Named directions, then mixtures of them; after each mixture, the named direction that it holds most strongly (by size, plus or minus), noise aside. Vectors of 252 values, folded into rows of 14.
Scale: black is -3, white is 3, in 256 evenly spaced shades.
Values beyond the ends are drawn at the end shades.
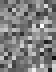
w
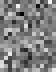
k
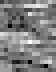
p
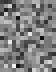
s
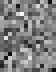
k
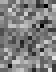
w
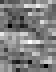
p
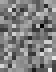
w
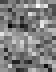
p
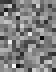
s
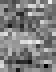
p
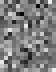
k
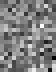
w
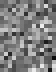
w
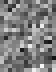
w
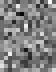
k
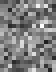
w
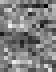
p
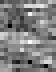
p
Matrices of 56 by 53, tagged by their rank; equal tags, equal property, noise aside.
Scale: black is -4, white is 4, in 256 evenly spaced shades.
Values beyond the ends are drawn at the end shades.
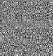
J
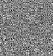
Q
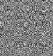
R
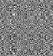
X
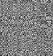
Q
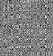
R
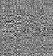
X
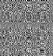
R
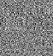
J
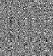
Q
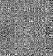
Q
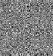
Q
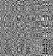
X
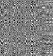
X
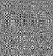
X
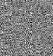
J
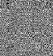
Q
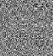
J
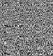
Q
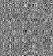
J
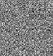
Q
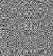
X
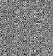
J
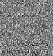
Q
